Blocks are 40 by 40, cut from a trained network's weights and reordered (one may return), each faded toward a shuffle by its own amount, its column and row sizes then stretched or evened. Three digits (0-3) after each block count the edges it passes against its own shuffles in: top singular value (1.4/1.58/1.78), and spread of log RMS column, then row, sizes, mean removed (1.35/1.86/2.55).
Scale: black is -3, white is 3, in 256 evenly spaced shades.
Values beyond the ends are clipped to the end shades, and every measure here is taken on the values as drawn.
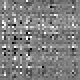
2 3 2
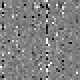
2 2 0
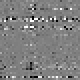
2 1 3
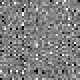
3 2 1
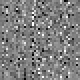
0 3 0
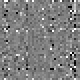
1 2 1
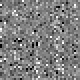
0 2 0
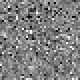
0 1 1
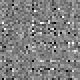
1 1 2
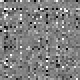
2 2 2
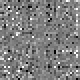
1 2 2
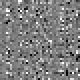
0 3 1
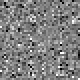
0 2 0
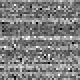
3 0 1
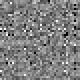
1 1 1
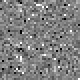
0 0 1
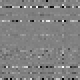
3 0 3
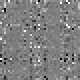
0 2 1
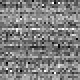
3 1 1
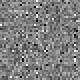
2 1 0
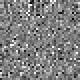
3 0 1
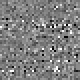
0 1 2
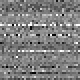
3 0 3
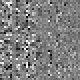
1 3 1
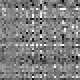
3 3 1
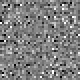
0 1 2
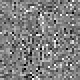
1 2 0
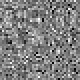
3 1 0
